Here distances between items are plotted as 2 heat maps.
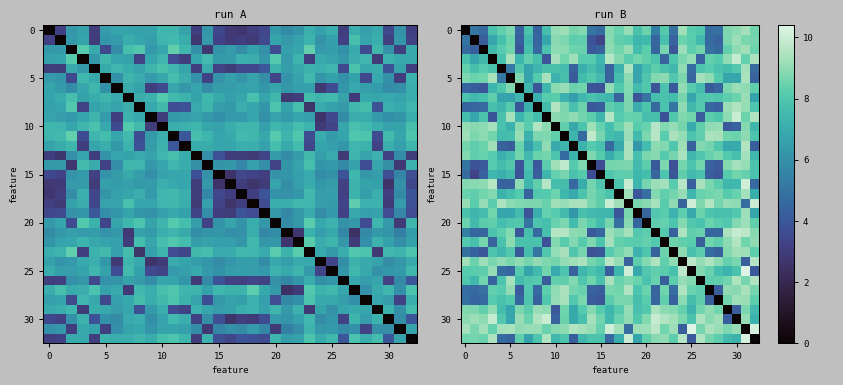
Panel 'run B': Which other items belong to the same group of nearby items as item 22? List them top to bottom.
3, 9, 26
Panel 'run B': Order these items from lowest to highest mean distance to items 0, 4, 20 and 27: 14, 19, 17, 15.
15, 14, 19, 17
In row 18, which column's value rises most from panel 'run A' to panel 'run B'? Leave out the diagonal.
16
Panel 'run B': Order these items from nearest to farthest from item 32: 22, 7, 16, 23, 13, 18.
16, 7, 13, 23, 22, 18
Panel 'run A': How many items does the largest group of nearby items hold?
12
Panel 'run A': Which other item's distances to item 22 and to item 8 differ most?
23
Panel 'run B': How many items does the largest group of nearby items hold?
11
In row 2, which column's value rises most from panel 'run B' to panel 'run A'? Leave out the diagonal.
23
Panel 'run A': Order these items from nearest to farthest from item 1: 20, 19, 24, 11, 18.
18, 19, 24, 20, 11
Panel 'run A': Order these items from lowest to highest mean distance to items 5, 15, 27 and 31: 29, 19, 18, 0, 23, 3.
19, 0, 18, 29, 3, 23
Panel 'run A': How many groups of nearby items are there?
5
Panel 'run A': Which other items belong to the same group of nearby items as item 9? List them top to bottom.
6, 10, 24, 25
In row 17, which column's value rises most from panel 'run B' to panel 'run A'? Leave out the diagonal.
7
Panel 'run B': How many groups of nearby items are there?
7
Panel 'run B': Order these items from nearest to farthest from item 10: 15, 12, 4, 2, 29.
29, 12, 4, 15, 2
